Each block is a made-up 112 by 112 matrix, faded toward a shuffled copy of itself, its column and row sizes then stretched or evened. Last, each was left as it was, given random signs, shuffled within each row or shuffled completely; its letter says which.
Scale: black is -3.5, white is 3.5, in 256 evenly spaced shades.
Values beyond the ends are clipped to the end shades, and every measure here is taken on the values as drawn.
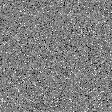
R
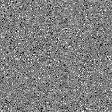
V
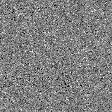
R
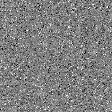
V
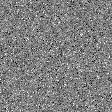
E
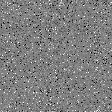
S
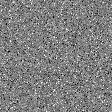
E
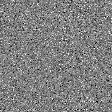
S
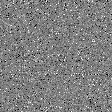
R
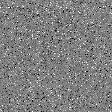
S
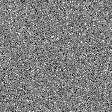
R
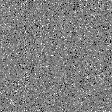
V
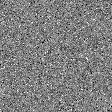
E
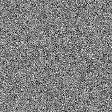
V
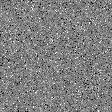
E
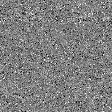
S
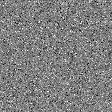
R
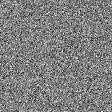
R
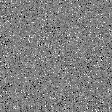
V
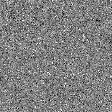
S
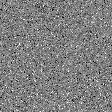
R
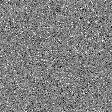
R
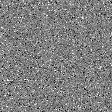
R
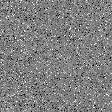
V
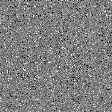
S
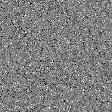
V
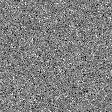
E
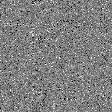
V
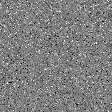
E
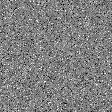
E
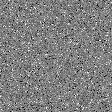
E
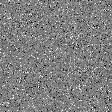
R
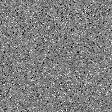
R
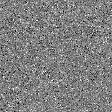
R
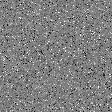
E
